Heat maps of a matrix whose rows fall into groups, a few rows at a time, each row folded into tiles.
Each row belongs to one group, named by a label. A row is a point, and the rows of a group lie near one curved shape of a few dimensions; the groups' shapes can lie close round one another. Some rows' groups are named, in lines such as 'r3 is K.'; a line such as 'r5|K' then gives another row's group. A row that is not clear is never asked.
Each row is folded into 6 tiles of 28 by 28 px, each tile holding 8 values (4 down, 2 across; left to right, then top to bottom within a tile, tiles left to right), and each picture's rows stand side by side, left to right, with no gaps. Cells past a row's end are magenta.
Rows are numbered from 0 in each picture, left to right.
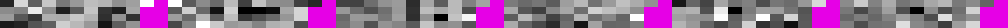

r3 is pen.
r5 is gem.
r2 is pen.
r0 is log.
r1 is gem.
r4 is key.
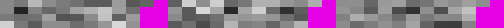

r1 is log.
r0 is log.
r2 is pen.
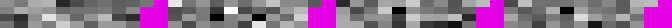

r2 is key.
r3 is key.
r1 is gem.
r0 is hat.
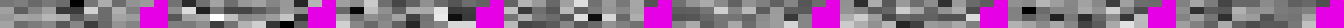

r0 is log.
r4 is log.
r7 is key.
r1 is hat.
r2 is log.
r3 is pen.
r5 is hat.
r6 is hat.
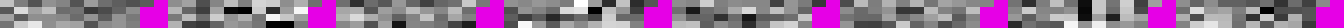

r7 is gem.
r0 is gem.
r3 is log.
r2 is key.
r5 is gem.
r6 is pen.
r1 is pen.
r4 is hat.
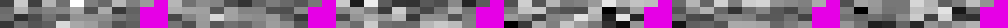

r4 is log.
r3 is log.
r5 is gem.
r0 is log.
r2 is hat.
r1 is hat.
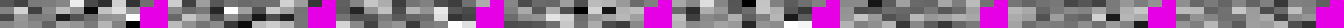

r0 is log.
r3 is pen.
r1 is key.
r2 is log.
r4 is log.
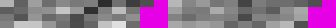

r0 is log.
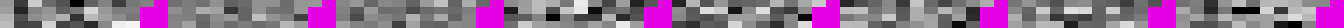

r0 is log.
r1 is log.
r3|log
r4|log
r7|pen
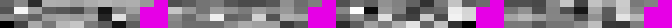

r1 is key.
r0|log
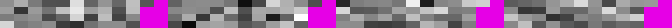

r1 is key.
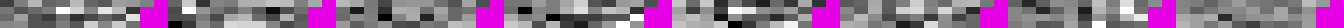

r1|log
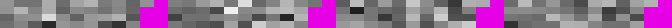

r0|hat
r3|log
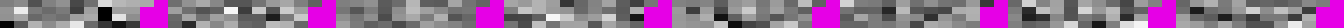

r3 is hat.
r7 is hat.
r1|key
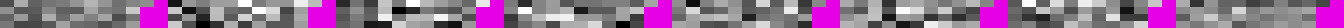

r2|hat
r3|hat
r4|hat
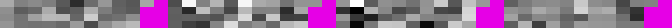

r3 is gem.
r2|key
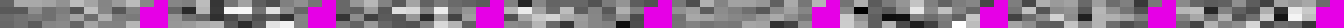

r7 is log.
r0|gem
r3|hat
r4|hat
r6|hat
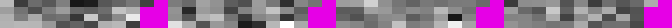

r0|log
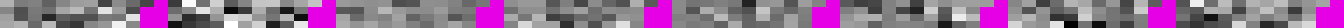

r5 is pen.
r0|hat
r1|log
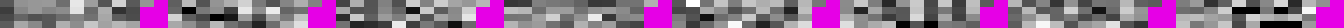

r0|log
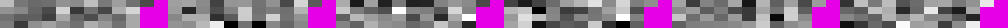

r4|pen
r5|log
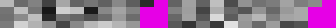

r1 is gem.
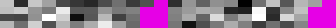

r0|hat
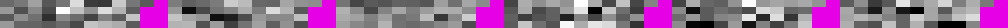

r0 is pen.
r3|log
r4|gem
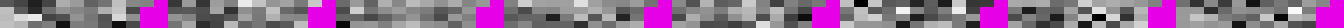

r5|hat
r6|gem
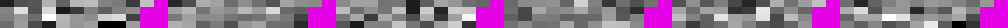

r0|hat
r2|key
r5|hat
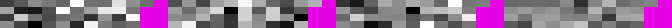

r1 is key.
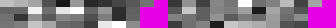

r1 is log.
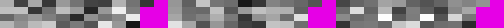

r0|log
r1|log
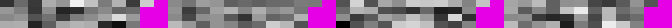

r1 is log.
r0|hat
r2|log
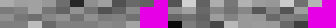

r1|log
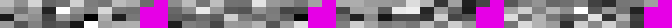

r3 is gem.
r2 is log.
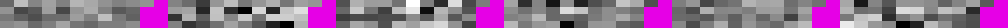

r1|pen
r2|log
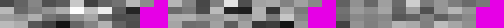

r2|log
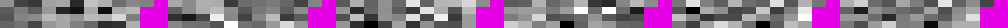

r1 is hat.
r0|pen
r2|gem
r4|key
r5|key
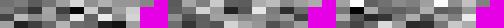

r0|pen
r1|log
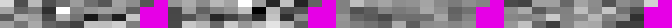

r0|key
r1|log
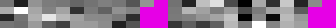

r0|hat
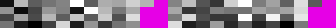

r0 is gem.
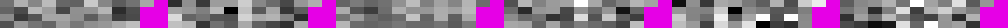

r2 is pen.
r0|log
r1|key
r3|key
